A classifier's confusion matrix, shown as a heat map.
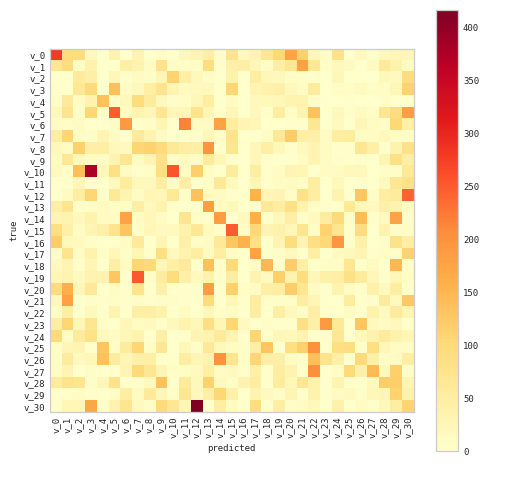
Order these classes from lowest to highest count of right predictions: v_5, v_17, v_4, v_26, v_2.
v_2, v_26, v_4, v_17, v_5
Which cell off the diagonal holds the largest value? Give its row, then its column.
v_30, v_12
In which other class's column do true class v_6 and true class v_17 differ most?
v_11
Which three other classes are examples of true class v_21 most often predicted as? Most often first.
v_1, v_30, v_13
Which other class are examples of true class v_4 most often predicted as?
v_7
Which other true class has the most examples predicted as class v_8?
v_18
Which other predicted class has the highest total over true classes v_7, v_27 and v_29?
v_22
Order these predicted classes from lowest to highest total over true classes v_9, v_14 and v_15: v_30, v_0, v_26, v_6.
v_30, v_0, v_26, v_6
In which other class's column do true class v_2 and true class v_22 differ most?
v_10
